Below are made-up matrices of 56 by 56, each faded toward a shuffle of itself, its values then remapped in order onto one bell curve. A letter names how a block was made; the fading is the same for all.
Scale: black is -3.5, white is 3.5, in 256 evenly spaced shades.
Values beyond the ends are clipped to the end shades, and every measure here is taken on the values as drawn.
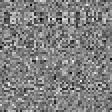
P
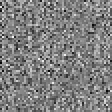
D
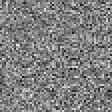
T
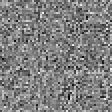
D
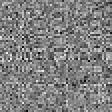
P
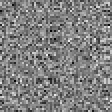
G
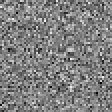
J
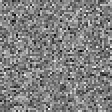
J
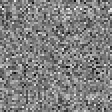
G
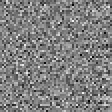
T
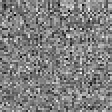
T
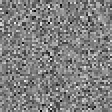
D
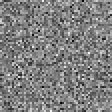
G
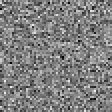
D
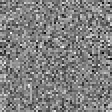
G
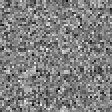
D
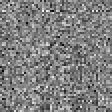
J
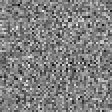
J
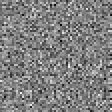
D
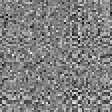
P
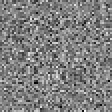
T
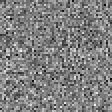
G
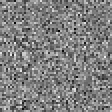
G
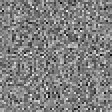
G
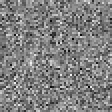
J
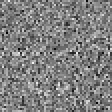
J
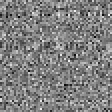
D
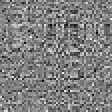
P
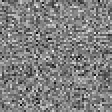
D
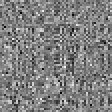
P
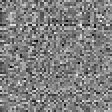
P
